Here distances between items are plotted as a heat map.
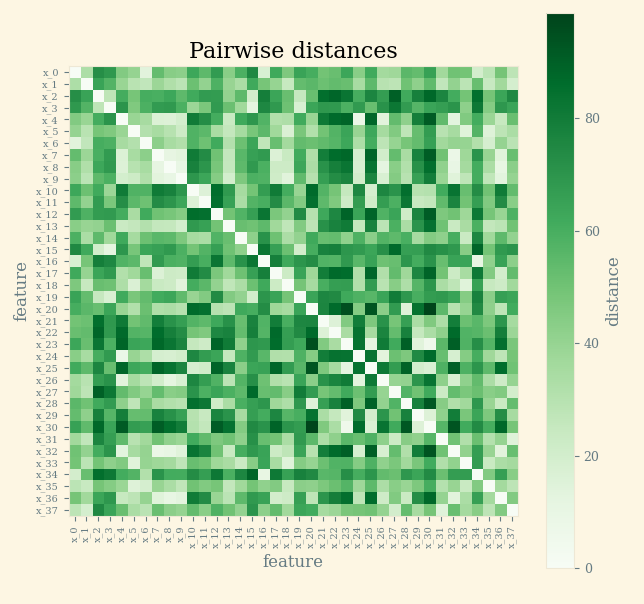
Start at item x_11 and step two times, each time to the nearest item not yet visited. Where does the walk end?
x_25
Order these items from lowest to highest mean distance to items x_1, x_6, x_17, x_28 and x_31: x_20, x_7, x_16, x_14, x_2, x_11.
x_7, x_20, x_14, x_16, x_11, x_2
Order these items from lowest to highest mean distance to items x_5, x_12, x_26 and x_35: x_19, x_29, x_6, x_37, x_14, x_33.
x_33, x_6, x_37, x_14, x_19, x_29
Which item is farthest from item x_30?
x_20
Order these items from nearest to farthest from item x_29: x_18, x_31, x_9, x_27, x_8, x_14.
x_14, x_31, x_27, x_18, x_9, x_8
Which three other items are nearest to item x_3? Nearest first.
x_15, x_19, x_2
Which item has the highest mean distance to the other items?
x_30
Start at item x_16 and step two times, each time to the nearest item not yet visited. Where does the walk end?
x_0
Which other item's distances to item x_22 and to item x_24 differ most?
x_4
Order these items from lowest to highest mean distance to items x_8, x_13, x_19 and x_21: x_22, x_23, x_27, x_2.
x_2, x_27, x_22, x_23
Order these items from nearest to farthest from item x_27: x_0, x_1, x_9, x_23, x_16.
x_1, x_0, x_9, x_16, x_23
